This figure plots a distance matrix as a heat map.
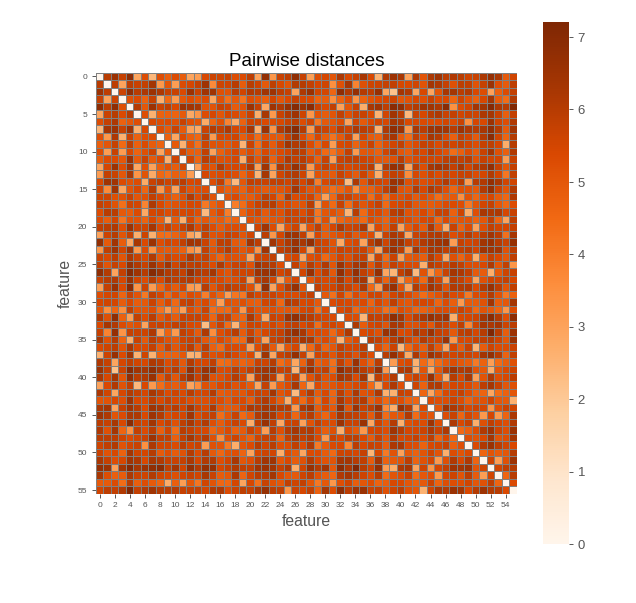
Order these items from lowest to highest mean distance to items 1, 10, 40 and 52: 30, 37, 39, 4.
39, 30, 37, 4
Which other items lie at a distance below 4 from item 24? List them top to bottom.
20, 27, 36, 40, 46, 50
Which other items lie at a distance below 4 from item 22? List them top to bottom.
4, 32, 35, 47
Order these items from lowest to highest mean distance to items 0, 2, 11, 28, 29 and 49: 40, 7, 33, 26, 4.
7, 33, 26, 40, 4
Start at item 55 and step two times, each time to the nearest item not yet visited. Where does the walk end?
25
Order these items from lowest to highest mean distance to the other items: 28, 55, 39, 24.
24, 28, 39, 55
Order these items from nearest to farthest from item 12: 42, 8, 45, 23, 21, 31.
21, 23, 8, 31, 42, 45
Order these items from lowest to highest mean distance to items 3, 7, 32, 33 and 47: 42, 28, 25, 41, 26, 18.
18, 41, 28, 42, 25, 26
